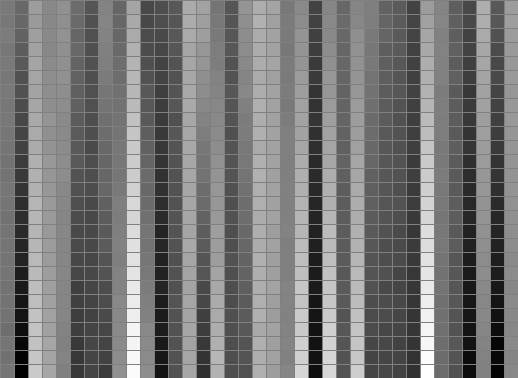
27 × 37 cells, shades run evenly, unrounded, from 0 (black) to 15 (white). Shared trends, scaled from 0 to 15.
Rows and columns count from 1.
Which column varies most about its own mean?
15
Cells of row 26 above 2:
32
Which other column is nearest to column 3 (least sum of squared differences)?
22
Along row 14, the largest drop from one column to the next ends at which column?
23
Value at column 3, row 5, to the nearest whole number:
10
